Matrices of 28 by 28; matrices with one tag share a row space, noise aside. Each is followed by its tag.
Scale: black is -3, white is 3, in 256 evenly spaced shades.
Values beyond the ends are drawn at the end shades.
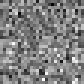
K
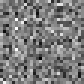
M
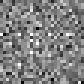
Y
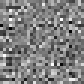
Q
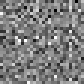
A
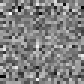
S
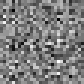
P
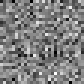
A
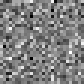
Y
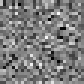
P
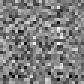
P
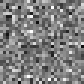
Y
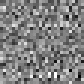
A
